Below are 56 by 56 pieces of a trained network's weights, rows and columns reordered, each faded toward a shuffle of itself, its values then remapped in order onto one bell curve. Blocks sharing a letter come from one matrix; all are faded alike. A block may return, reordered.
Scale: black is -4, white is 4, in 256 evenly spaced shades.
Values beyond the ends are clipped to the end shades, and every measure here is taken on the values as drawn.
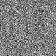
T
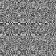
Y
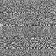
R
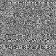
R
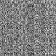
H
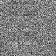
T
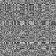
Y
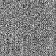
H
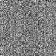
H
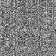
H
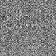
H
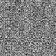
T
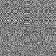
Y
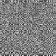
Y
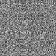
T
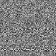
R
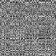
Y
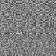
Y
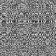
Y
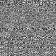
R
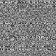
R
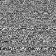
R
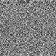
T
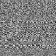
R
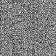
H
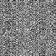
H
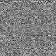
R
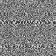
R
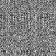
H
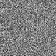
T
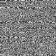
R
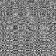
Y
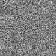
T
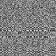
Y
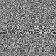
R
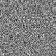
T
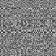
Y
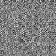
H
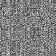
H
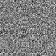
T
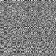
Y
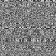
R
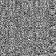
H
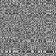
Y
